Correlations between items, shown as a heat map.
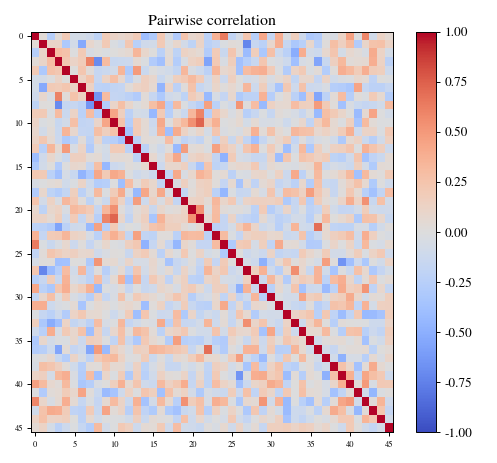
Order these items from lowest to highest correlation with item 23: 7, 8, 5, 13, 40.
8, 7, 5, 40, 13
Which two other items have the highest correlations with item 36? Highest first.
22, 8
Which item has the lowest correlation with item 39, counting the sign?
26
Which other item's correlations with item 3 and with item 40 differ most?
7
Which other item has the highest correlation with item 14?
18
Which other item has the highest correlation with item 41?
6
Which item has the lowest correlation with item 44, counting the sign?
32
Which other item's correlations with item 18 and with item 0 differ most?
24
